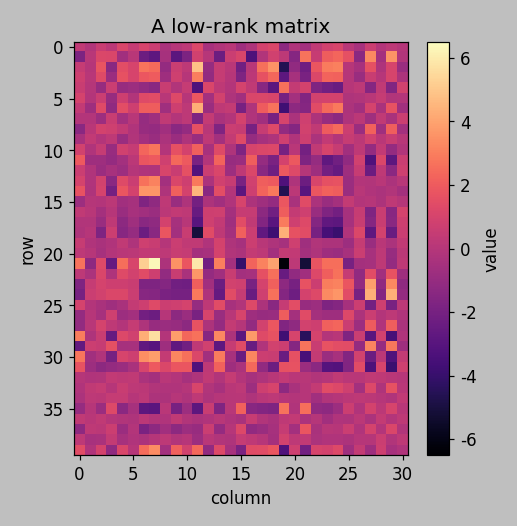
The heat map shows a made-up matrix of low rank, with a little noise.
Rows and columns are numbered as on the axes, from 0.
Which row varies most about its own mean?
21
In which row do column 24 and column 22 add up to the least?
18
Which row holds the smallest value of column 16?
1
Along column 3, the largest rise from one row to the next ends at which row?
29
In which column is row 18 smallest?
11
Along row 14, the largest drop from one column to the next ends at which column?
19
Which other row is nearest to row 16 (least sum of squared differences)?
4
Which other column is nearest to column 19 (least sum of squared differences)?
15
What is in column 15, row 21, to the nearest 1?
-4
